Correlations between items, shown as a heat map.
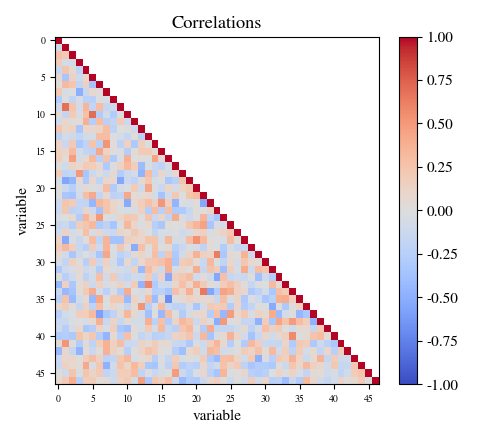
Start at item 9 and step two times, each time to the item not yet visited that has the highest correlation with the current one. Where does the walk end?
41
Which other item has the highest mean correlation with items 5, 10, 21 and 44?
34
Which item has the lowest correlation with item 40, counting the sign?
7
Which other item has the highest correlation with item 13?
33
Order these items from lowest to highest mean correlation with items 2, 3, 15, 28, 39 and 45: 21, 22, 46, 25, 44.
21, 25, 44, 46, 22
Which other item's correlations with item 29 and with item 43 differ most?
23
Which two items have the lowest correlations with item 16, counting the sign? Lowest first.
35, 32
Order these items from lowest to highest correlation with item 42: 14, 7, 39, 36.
36, 39, 14, 7
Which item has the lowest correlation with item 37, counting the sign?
6
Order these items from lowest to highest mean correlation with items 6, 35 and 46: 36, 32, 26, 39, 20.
20, 39, 26, 32, 36
